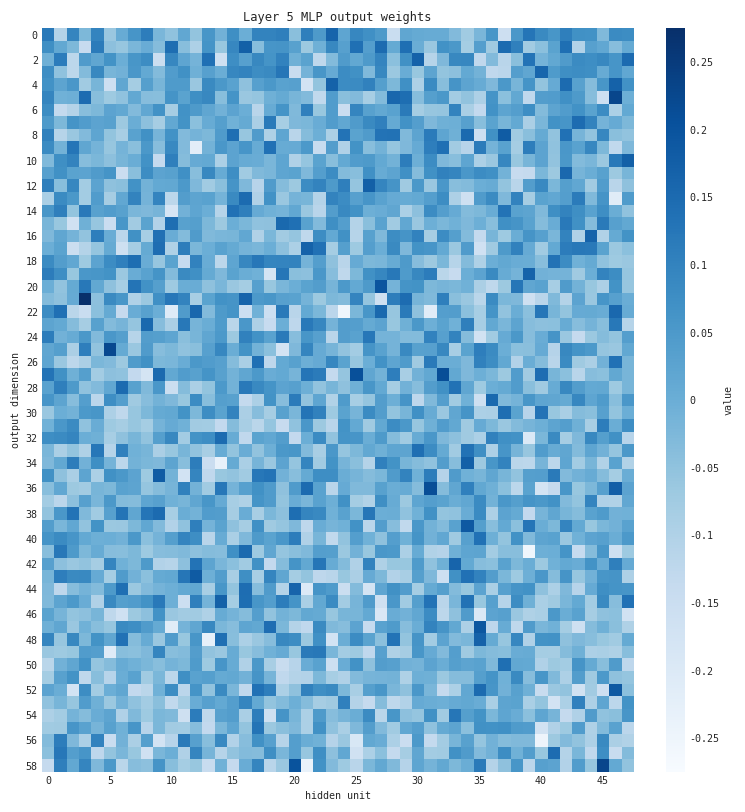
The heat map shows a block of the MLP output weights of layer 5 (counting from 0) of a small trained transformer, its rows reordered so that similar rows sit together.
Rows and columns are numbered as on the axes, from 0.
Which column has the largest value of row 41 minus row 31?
16
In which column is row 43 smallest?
32
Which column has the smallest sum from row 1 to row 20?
35
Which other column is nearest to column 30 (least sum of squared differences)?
4
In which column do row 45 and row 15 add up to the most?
19
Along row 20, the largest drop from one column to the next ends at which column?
28
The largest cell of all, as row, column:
21, 3
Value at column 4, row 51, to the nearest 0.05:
-0.05
